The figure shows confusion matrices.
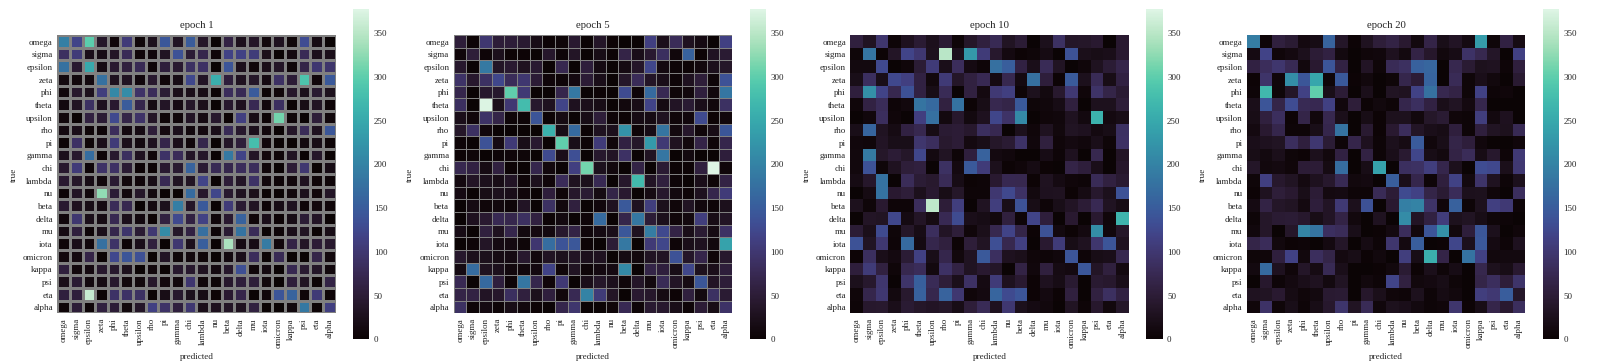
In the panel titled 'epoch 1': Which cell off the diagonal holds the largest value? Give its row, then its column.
eta, epsilon
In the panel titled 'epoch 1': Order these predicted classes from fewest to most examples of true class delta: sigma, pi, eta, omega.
omega, eta, pi, sigma
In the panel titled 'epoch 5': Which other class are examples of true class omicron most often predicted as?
psi
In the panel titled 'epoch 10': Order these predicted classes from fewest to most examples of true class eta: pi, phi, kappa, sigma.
kappa, phi, sigma, pi
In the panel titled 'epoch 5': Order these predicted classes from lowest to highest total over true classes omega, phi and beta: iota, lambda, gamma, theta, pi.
lambda, pi, iota, theta, gamma
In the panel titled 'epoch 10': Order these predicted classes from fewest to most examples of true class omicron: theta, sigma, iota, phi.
iota, phi, sigma, theta
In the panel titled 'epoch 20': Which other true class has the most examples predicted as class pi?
theta
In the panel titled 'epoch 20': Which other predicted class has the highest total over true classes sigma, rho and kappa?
alpha
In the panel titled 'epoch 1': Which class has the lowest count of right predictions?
psi
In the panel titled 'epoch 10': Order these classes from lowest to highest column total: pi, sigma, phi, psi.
pi, phi, psi, sigma
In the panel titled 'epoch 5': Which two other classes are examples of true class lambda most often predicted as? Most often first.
delta, pi
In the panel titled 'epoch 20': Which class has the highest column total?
kappa
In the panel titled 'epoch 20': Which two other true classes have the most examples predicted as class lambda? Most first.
psi, iota
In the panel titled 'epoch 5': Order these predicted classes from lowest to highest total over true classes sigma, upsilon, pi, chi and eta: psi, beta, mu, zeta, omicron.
omicron, beta, zeta, psi, mu
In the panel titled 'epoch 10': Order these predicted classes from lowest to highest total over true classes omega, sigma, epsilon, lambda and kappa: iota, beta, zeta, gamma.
zeta, iota, beta, gamma
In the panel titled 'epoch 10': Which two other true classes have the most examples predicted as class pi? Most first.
theta, delta
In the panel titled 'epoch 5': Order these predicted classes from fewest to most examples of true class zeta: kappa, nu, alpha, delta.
nu, kappa, delta, alpha
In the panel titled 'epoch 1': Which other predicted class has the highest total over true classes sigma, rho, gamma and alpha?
beta
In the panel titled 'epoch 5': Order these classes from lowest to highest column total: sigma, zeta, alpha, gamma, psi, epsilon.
sigma, zeta, psi, gamma, epsilon, alpha
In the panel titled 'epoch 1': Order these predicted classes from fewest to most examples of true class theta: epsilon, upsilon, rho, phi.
rho, phi, upsilon, epsilon
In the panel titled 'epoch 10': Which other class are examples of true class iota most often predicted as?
phi
